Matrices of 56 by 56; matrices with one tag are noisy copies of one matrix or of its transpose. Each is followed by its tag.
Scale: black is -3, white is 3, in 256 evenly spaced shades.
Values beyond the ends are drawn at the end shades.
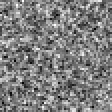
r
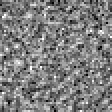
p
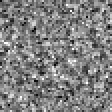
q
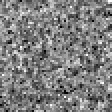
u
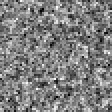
u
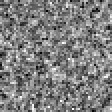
q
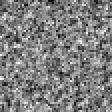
p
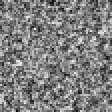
p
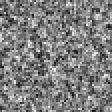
q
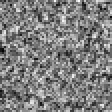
p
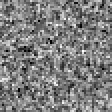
r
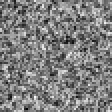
q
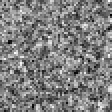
u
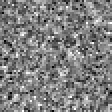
q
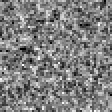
r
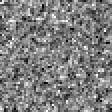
u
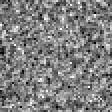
p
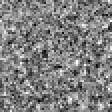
u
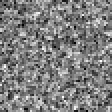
q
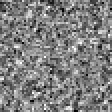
p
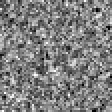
q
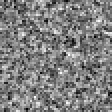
q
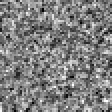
u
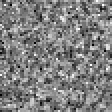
p
